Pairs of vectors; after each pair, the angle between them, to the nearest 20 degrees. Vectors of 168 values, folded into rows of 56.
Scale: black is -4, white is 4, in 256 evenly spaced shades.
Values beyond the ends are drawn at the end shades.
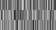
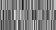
160 degrees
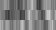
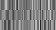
80 degrees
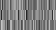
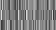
160 degrees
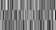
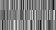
60 degrees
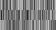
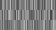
120 degrees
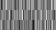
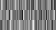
160 degrees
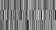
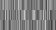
100 degrees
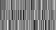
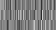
140 degrees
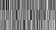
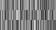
100 degrees
